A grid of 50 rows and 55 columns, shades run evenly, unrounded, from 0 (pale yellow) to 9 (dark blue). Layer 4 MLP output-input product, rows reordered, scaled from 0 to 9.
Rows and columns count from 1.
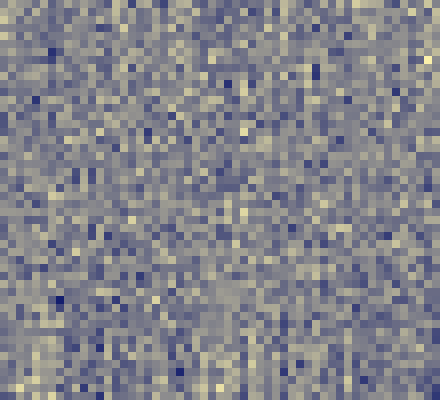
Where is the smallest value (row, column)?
8, 54
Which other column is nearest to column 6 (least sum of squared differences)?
4
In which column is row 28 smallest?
17
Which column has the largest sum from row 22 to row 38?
12
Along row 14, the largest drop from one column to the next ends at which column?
53
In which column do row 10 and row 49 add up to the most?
11
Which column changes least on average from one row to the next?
45
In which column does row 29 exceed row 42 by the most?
37
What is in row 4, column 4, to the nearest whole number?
5
